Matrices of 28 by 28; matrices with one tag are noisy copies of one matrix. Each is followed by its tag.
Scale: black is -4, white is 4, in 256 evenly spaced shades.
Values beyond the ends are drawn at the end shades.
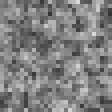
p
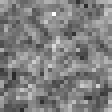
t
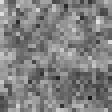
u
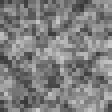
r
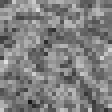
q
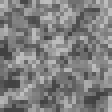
t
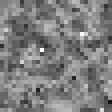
p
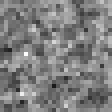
t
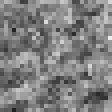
t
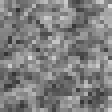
t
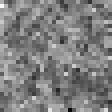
u
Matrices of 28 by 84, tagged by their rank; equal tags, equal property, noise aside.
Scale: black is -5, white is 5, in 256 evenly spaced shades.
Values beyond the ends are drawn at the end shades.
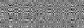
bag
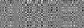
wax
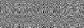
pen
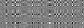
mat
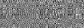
pen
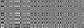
mat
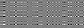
mat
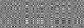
wax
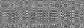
bag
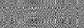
bag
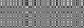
mat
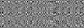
bag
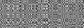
bag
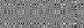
bag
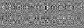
pen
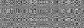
bag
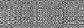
pen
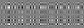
mat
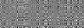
bag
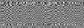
bag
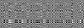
wax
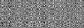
pen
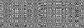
bag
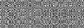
bag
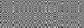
wax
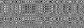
bag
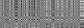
mat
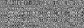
pen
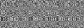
pen
